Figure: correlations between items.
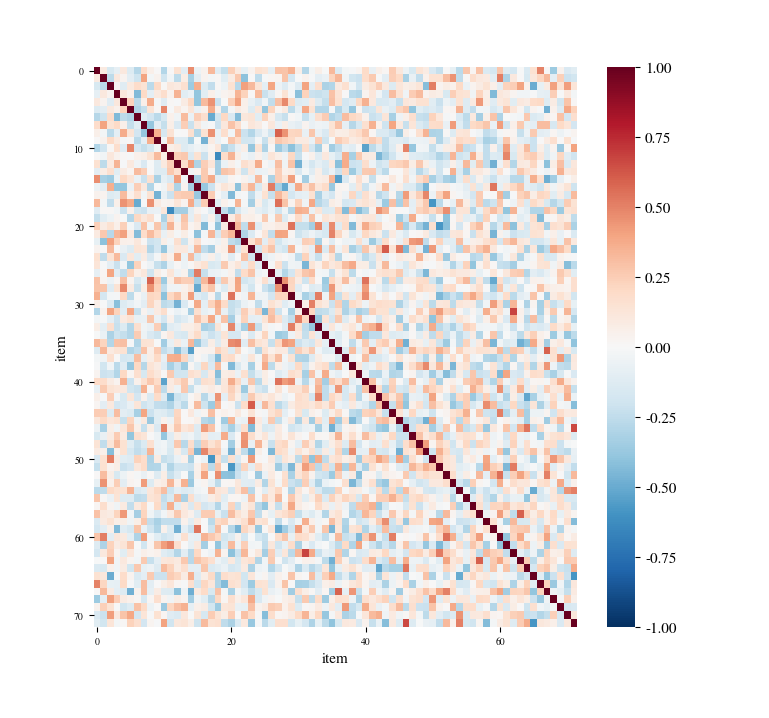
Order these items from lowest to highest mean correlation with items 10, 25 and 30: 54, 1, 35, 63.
35, 1, 63, 54
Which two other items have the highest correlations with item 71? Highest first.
46, 54
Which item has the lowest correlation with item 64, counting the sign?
42
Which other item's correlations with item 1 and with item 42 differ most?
53
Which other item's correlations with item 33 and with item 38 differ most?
20
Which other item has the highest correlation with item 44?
60
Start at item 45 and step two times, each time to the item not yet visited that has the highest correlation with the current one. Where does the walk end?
43
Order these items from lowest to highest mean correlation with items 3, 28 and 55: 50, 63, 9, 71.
63, 71, 50, 9
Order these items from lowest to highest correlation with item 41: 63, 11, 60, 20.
11, 20, 63, 60
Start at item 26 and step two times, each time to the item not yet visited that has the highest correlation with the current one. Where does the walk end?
59
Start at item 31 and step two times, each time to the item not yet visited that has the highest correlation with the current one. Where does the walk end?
51
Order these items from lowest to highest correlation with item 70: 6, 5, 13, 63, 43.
6, 43, 13, 63, 5
